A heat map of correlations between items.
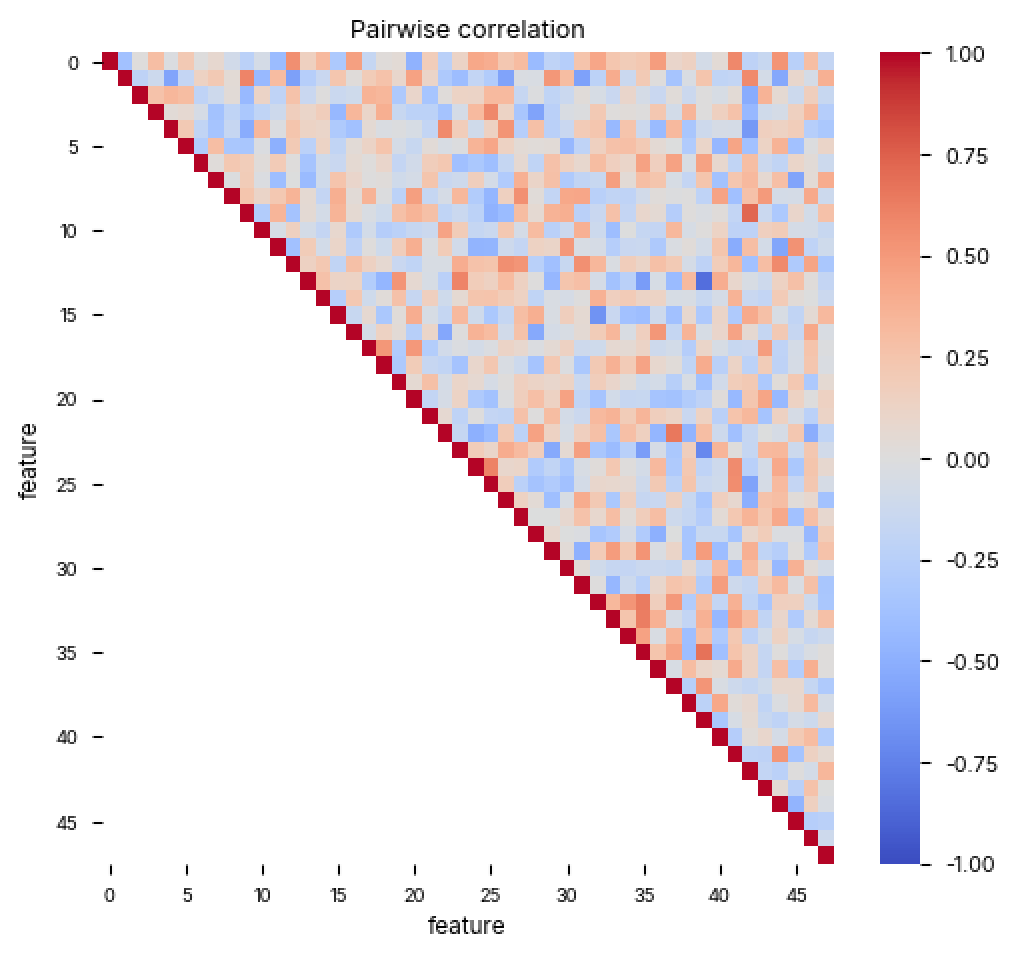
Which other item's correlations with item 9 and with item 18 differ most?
42
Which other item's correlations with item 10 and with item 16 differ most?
22
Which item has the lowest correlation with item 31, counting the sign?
1
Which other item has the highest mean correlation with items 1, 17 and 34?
18
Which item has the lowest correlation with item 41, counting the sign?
11
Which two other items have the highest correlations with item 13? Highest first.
23, 19
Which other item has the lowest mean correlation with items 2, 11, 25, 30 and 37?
7
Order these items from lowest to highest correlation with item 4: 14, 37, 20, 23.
20, 14, 23, 37
